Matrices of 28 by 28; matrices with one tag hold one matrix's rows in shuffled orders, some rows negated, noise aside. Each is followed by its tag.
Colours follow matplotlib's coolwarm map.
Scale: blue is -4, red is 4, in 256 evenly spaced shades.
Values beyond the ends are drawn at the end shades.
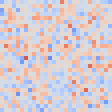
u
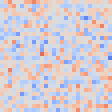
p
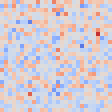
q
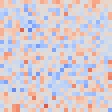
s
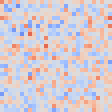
s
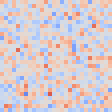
u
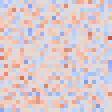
s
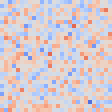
u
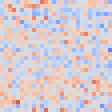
p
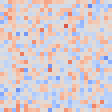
u
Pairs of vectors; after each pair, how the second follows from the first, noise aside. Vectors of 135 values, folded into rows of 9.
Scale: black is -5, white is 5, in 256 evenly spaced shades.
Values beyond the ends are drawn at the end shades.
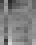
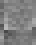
wrapped around, shrunk.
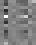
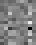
reversed, negated.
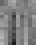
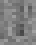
wrapped around, shrunk.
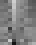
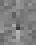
wrapped around, shrunk.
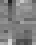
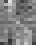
negated.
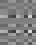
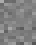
wrapped around, shrunk.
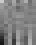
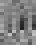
wrapped around.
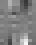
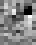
wrapped around, negated, scaled up.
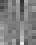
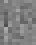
wrapped around, negated, shrunk.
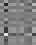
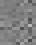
wrapped around, shrunk.
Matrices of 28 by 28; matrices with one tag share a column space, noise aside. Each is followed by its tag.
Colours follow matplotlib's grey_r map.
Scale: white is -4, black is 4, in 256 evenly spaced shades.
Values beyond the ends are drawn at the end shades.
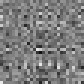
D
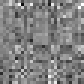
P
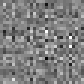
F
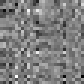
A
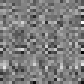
D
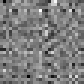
A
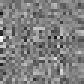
F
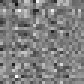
A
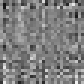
P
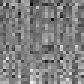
P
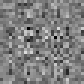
F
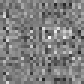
F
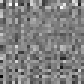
P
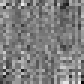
P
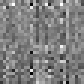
P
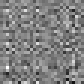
D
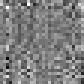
P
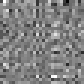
A
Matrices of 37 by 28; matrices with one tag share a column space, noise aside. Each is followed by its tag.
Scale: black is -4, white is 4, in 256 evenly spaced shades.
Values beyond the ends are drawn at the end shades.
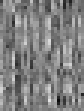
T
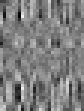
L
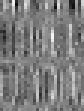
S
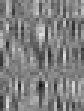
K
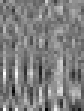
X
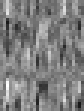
K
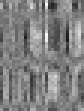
S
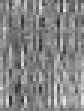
T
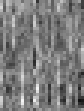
T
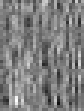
T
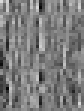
T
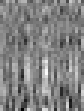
X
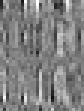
S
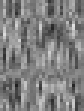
K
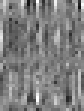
S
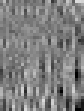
X
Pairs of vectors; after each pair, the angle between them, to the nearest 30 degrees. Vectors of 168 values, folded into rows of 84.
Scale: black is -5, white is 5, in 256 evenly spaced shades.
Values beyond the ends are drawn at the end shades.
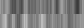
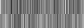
60 degrees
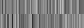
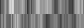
90 degrees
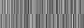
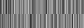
150 degrees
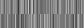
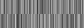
30 degrees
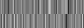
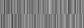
60 degrees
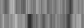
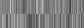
60 degrees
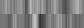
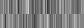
120 degrees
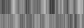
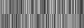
120 degrees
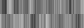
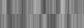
120 degrees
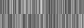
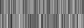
60 degrees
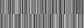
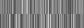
120 degrees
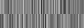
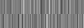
60 degrees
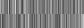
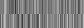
90 degrees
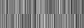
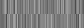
60 degrees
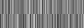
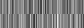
150 degrees
